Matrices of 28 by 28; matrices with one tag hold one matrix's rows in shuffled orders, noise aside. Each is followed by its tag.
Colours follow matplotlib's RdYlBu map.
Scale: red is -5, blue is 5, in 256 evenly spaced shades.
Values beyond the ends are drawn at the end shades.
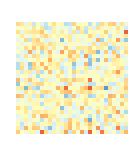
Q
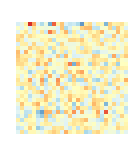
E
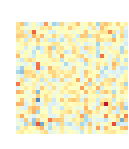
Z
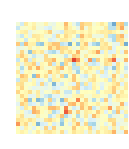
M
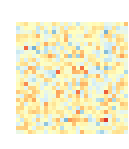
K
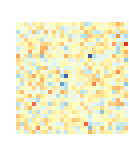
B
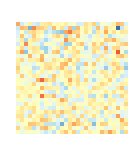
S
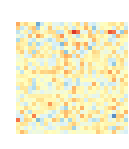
M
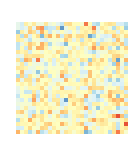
B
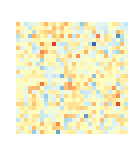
S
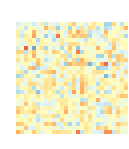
K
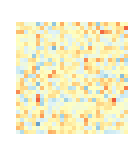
Z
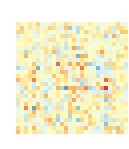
K
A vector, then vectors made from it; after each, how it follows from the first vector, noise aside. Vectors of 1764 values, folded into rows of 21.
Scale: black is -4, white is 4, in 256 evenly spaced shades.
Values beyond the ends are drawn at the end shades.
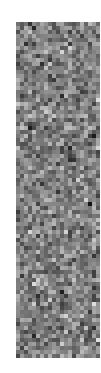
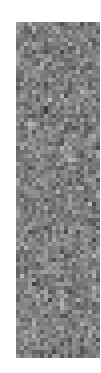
negated, shrunk.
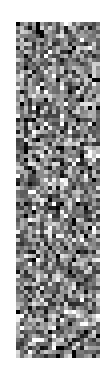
wrapped around, scaled up.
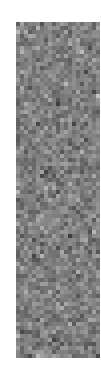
wrapped around, negated, shrunk.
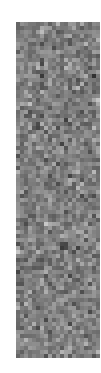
wrapped around, shrunk.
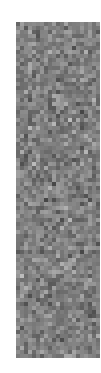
wrapped around, shrunk.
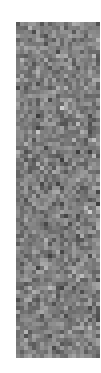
wrapped around, shrunk.
